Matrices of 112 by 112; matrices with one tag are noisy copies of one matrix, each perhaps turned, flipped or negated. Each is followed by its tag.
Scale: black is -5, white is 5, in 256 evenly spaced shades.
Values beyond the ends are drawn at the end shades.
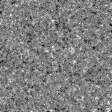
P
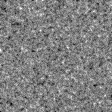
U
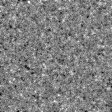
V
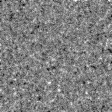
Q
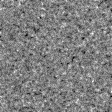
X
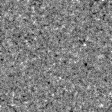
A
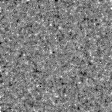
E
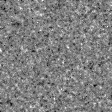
U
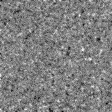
Q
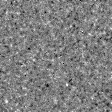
A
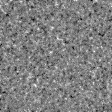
X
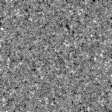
V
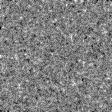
E
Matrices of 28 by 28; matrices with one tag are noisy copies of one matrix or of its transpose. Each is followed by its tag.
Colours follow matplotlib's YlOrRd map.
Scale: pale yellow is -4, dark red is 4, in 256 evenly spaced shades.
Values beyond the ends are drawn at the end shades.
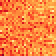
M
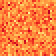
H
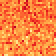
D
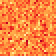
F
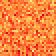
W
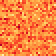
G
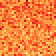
D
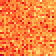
M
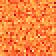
W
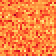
W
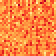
G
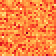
G
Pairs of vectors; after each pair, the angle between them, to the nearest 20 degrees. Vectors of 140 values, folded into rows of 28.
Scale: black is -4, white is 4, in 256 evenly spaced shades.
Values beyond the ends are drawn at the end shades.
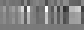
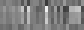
20 degrees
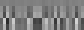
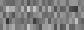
60 degrees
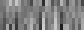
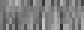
20 degrees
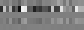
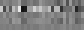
160 degrees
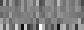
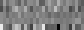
60 degrees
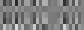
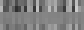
80 degrees
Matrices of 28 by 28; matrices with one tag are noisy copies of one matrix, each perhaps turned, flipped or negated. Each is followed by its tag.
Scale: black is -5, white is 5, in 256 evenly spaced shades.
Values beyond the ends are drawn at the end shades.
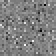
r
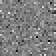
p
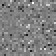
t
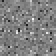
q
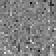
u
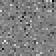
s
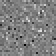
r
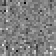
u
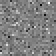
s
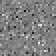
r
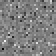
s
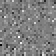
p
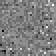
u
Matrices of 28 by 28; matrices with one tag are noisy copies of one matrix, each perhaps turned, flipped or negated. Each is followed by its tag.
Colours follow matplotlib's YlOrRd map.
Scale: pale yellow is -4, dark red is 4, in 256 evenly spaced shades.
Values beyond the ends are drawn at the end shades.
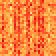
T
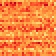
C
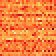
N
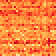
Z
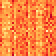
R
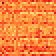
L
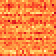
C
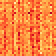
N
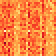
R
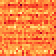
C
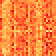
R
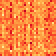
T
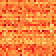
T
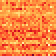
Z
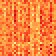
N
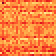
L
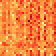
Z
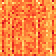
L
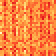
Z
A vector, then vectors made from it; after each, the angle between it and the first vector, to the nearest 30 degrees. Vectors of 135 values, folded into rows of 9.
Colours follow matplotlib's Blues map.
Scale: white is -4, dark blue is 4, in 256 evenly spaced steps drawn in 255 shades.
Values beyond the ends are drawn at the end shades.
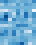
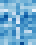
30 degrees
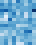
150 degrees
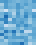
30 degrees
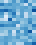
150 degrees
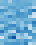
90 degrees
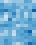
150 degrees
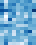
150 degrees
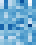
90 degrees
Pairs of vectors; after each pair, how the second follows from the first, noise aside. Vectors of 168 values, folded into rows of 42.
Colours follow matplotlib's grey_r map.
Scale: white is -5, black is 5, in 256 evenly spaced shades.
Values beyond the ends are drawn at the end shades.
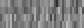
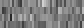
shuffled.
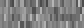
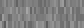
reversed, negated, shrunk.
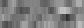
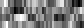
reversed, scaled up.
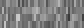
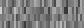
reversed, negated.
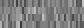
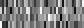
reversed, scaled up.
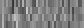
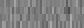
reversed, negated, shrunk.
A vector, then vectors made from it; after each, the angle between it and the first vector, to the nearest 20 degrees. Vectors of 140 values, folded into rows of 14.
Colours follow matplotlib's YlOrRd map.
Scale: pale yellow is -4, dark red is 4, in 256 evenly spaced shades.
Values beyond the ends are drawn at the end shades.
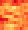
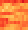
40 degrees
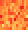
80 degrees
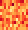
60 degrees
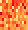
80 degrees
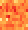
140 degrees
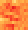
160 degrees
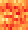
140 degrees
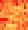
40 degrees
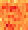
140 degrees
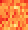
60 degrees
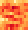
160 degrees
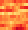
80 degrees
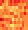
40 degrees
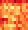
40 degrees
